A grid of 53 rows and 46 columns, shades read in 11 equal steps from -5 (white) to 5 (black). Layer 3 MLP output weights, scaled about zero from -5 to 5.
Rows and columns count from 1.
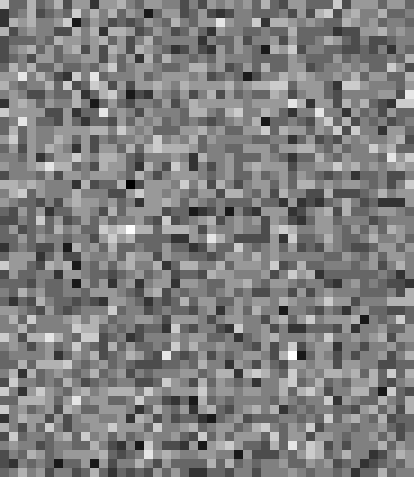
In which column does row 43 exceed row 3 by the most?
29
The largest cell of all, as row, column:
21, 15
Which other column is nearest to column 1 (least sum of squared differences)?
18
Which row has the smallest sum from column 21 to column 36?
10
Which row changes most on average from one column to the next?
50
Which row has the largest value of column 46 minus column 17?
44
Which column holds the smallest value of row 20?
16
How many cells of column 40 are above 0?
17
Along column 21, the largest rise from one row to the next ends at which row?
27
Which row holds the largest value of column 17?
2
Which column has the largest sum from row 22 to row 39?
41
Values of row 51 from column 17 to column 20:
-4 -1 -2 -1
